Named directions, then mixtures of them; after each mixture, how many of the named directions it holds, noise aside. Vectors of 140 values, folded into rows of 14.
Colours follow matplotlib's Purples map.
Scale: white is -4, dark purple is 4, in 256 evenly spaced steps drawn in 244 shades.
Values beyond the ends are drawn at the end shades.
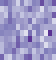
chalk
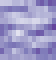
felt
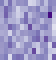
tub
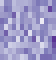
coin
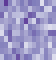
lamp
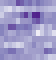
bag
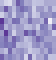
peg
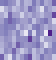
one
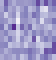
four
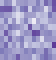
four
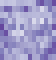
four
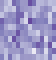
four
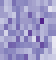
one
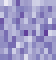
three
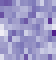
four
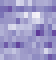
one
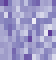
two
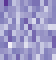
two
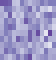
three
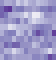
one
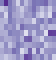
four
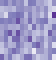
four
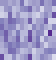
two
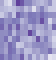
three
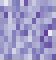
two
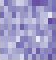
four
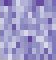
three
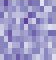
one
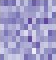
four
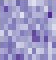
three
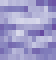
one
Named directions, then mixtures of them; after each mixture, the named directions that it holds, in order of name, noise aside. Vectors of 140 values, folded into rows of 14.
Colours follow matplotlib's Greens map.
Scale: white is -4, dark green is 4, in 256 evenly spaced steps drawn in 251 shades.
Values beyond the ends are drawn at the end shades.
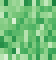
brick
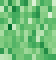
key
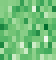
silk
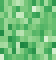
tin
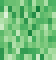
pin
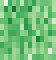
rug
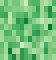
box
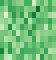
key, pin.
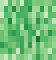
brick, rug.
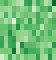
brick, tin.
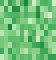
key.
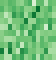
box, key, pin.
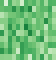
pin, rug, tin.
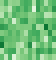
brick, silk.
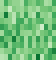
brick, pin.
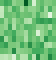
box, brick, key.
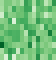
brick, rug, silk.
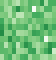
silk, tin.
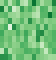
key.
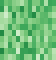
pin, tin.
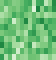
brick, pin, silk.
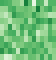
brick, key, pin.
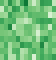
box, key.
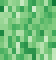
key, pin, tin.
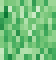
pin.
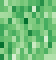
pin, rug, silk.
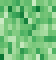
pin, tin.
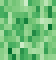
box.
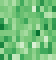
silk.
